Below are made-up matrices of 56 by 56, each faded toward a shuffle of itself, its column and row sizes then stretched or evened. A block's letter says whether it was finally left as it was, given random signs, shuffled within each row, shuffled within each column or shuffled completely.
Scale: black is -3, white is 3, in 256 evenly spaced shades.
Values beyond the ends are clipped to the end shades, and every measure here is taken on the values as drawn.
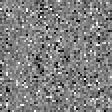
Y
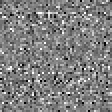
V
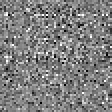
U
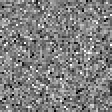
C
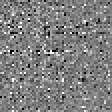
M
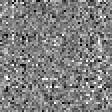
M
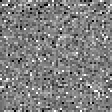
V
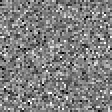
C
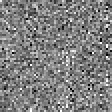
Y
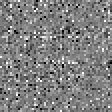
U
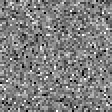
C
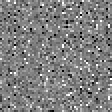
Y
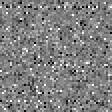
V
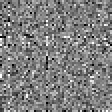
U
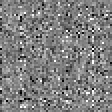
M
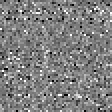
V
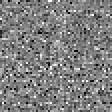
V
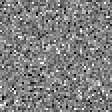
C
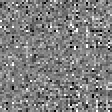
U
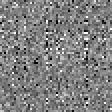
U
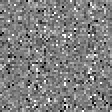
Y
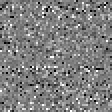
V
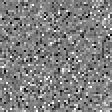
C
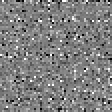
U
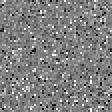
C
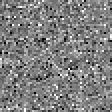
V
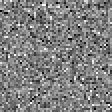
C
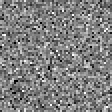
C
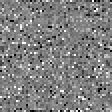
V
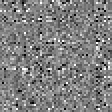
M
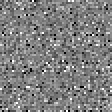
V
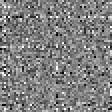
U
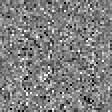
Y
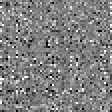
U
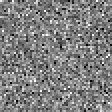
C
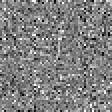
U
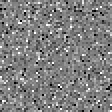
C
